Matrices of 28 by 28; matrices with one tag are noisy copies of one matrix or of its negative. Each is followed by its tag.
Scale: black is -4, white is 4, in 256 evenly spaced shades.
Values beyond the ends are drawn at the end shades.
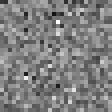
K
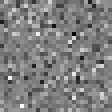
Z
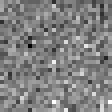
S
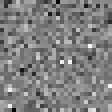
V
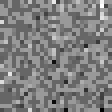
S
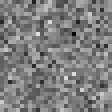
Z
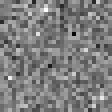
Z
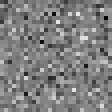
K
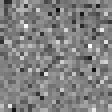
V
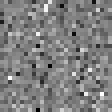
Z
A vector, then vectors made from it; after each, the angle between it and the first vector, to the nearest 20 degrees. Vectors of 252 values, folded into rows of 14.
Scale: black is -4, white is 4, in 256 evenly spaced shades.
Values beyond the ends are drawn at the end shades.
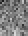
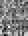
80 degrees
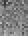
60 degrees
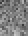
20 degrees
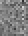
100 degrees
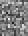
120 degrees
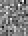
60 degrees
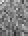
160 degrees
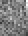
100 degrees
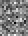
80 degrees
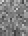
160 degrees
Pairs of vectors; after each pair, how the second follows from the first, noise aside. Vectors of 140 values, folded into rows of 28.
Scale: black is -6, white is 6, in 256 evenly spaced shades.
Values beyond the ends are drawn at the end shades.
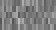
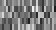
reversed, scaled up.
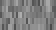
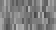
reversed, negated.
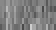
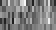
reversed, scaled up.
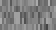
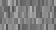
reversed, negated.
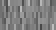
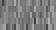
reversed, negated.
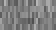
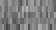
reversed, negated.
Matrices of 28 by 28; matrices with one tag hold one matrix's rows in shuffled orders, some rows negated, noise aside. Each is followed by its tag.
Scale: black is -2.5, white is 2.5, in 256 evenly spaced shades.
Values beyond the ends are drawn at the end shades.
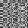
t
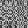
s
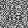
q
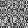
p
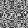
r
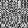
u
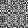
p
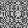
q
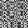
r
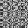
t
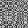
s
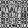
u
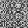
q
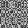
u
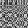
s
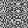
q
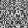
q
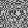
q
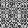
u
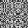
q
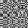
t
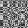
t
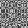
u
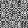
u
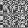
t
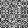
u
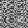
r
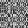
p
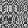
s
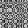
s
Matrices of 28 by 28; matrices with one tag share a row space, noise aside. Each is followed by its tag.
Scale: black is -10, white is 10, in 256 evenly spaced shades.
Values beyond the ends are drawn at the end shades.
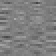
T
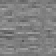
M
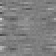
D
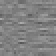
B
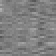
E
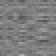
B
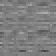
B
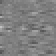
E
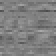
B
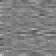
E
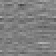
B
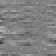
D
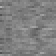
E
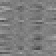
T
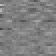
E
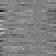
D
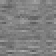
M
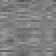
M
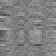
T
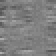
D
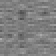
B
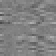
E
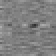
E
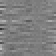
D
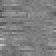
D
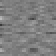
E
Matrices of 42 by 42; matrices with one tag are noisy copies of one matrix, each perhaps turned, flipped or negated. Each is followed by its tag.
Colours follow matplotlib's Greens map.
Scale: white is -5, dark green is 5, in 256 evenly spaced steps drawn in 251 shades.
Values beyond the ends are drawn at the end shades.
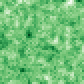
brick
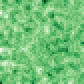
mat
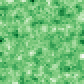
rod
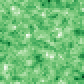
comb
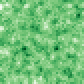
comb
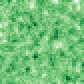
comb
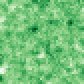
brick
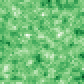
comb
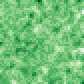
mat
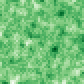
brick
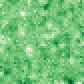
brick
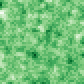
brick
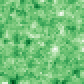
brick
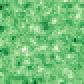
comb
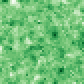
brick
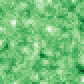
brick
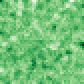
mat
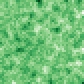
mat
